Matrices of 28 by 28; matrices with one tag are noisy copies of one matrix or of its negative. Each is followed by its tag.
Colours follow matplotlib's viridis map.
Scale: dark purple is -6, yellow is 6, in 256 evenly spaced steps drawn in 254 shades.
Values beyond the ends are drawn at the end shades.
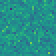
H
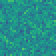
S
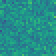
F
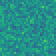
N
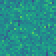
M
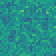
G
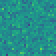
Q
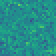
N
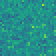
N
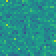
Q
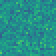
H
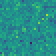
Q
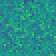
M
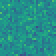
G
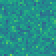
S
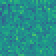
G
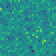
G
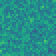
N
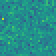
H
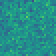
M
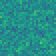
H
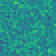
N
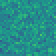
N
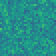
S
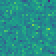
Q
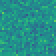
N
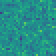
G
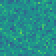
S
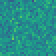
M
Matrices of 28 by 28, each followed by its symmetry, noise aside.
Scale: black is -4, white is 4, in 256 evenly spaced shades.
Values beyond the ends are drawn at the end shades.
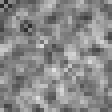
symmetric.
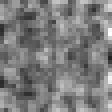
mirrored top to bottom.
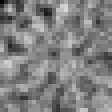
symmetric.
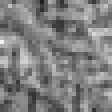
antisymmetric.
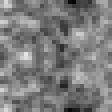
mirrored top to bottom.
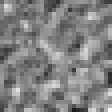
symmetric.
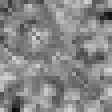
symmetric.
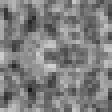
mirrored top to bottom.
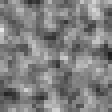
antisymmetric.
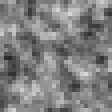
antisymmetric.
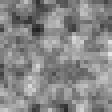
no symmetry.
